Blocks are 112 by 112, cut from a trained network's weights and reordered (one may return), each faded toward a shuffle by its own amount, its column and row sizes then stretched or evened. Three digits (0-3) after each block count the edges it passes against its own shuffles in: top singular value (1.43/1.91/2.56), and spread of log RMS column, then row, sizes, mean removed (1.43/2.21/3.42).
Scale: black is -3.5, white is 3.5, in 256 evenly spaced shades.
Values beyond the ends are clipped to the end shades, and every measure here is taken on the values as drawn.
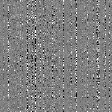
1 3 1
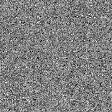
0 0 2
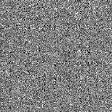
0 2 2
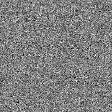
0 0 2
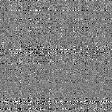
1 2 3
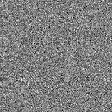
2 0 0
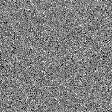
1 1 0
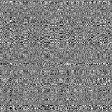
3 1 3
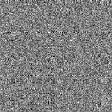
2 1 2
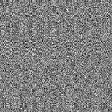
3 1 1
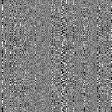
3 3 1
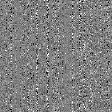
1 3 0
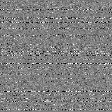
2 0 3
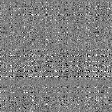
1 2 3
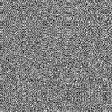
3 1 0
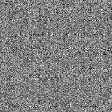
2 0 2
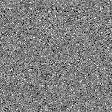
1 0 1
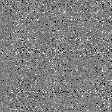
1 2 2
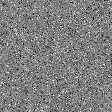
0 0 0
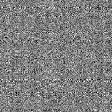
2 0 2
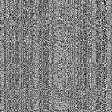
3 2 1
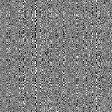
3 3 0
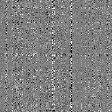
1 3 2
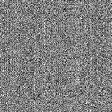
2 1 1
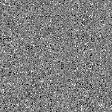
1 2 1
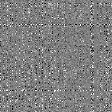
2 3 2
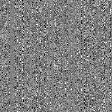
0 3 0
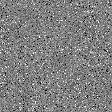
0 1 1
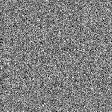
1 0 1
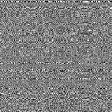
3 0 3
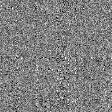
0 2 1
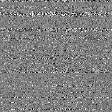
0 1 3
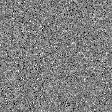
0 1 0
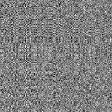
3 2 1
